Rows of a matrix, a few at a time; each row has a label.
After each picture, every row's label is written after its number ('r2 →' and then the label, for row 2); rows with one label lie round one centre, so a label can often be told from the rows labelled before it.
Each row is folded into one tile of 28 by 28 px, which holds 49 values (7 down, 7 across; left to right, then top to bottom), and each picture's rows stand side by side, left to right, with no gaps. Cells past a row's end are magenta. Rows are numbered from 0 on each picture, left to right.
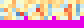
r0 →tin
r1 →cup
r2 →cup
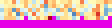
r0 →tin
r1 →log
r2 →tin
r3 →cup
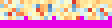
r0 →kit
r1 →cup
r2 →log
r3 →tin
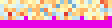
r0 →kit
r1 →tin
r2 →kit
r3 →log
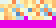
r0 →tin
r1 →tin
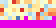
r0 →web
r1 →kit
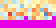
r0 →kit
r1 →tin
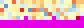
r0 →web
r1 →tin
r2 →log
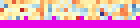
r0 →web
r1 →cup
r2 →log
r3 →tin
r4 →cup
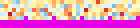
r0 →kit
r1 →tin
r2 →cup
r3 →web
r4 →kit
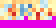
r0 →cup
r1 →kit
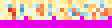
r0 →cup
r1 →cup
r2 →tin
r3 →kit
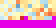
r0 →log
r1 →kit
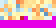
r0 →log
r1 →tin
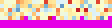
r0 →log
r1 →log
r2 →web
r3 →web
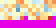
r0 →log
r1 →log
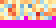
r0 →cup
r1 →kit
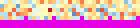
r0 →kit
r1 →web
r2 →tin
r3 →tin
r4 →kit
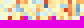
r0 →log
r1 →log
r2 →cup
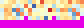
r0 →tin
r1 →web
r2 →tin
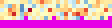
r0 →cup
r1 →web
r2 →kit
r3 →web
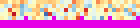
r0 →cup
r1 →tin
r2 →log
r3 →web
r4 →tin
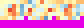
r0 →cup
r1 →web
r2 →cup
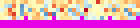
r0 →cup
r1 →tin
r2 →tin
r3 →web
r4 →tin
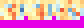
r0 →cup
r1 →cup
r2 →tin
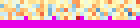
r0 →kit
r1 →cup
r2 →log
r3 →tin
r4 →tin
